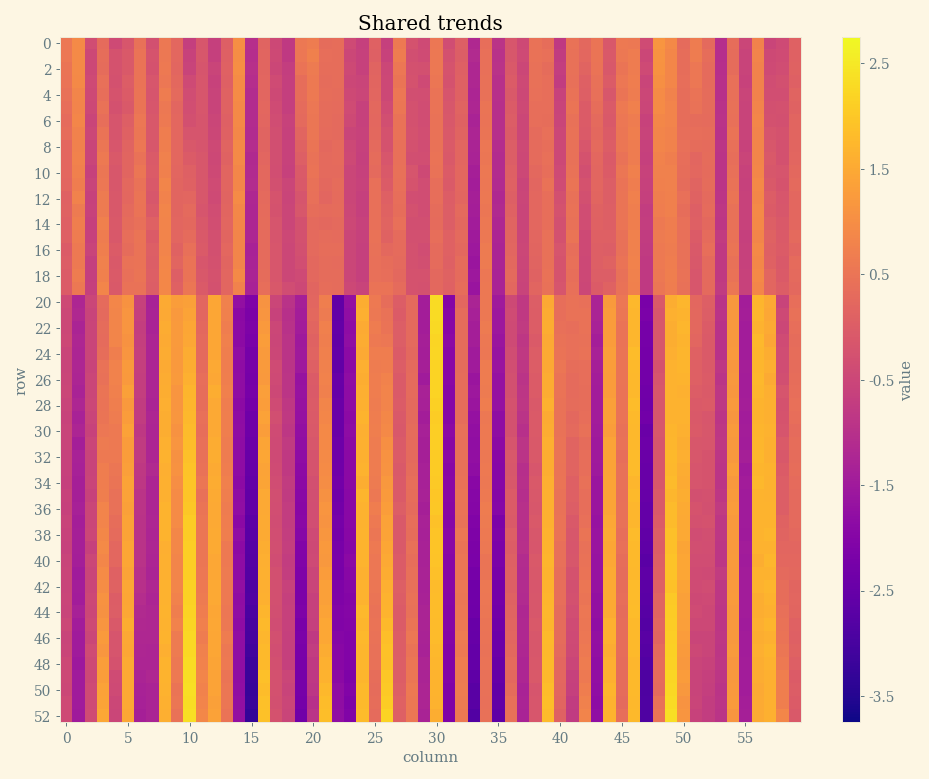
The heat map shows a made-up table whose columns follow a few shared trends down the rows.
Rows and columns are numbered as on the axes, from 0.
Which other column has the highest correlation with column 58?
3
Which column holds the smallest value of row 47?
15
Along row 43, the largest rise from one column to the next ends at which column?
16
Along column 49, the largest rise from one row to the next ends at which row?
20
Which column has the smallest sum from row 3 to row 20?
33
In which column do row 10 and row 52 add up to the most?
49
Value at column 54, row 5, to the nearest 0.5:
0.5
